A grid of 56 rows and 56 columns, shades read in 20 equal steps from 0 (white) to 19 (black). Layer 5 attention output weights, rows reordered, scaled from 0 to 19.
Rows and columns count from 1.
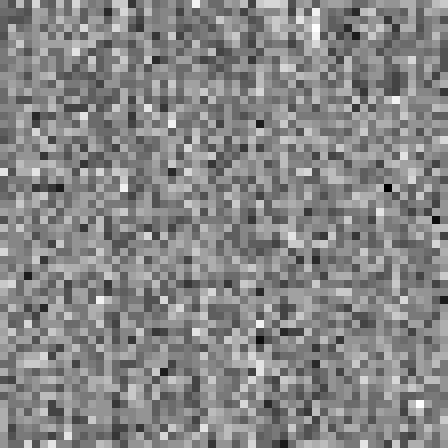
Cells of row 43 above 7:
37
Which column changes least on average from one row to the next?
28
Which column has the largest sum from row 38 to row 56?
15
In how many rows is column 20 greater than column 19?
27
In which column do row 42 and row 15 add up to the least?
11
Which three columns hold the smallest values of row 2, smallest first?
40, 16, 47
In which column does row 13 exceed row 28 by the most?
44
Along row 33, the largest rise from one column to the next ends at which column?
6
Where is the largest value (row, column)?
24, 49
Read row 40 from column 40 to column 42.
11 10 8
